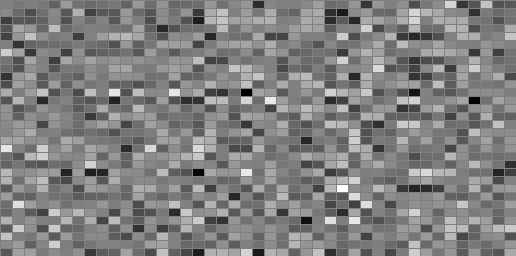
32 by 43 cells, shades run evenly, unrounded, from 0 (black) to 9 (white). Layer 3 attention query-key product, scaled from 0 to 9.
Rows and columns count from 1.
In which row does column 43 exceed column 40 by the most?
13
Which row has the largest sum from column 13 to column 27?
20
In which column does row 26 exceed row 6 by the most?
2
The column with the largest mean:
23
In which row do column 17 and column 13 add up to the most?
19
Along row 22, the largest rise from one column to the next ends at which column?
18
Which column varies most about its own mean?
35
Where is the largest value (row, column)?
24, 29
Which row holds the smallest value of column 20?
25
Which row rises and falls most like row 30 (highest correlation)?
1
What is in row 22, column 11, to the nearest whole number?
5
